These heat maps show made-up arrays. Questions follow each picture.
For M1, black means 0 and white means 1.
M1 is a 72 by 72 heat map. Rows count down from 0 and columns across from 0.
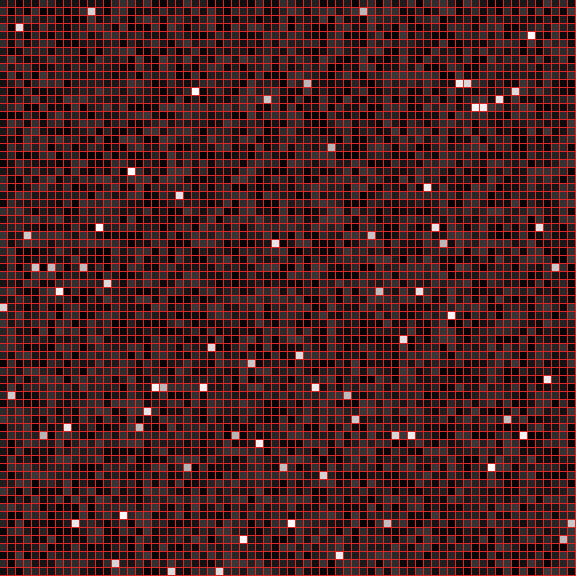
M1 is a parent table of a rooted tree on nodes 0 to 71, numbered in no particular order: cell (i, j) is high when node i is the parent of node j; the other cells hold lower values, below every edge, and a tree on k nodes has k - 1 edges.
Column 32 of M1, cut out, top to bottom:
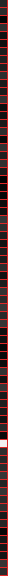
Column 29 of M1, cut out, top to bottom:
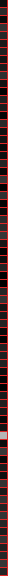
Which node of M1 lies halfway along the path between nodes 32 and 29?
67
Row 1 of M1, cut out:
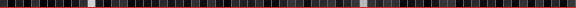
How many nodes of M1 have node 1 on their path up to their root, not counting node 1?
7
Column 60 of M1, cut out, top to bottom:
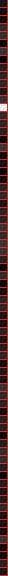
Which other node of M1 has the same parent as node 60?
59
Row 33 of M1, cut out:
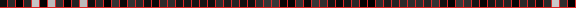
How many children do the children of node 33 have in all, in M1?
5
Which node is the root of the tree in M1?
28
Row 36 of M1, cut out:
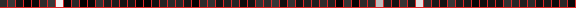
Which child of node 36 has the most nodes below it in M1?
52
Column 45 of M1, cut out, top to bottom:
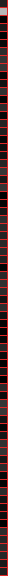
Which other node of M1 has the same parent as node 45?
11
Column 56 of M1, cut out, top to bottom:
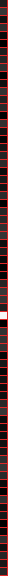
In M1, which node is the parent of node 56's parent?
48
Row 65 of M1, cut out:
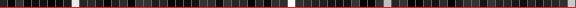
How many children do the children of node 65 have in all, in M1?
9
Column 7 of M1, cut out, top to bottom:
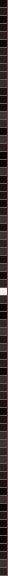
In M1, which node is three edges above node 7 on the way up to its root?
54
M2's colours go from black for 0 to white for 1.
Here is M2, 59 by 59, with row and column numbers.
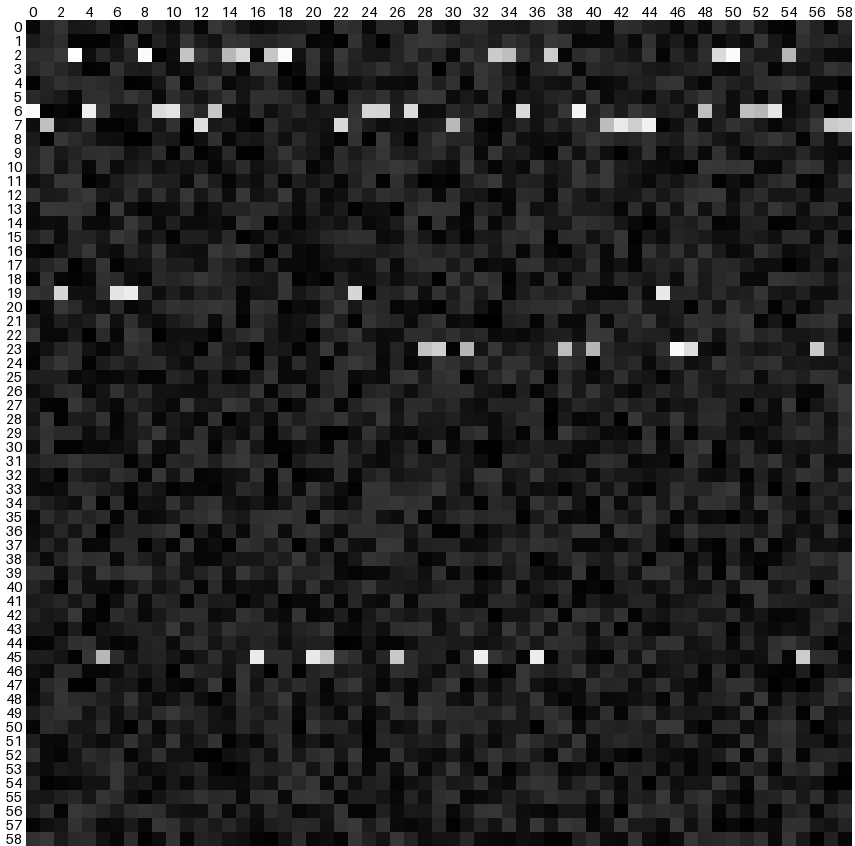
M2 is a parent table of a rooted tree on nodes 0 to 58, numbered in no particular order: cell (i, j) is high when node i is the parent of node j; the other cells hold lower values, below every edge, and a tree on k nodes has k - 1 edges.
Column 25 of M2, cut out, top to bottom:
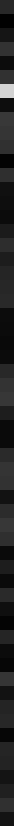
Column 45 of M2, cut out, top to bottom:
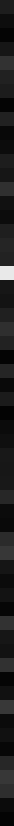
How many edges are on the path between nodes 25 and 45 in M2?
3
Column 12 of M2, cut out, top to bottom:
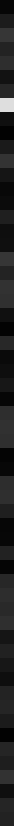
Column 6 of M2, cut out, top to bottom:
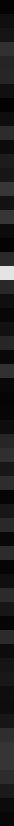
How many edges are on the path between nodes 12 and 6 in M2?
3
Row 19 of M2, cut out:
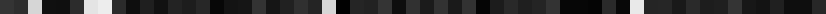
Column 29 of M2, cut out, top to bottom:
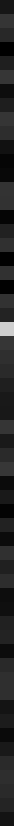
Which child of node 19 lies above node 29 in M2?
23
